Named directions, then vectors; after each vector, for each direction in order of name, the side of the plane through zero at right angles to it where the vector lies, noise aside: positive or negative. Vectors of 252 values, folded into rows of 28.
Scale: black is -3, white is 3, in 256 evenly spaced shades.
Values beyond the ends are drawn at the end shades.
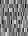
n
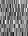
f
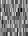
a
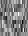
negative, negative, negative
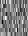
positive, negative, positive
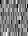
negative, negative, positive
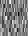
positive, positive, positive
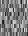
positive, positive, positive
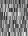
negative, negative, negative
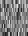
positive, positive, negative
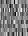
negative, positive, positive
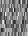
negative, negative, negative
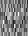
negative, negative, negative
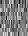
negative, negative, positive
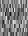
positive, positive, positive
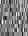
negative, positive, negative
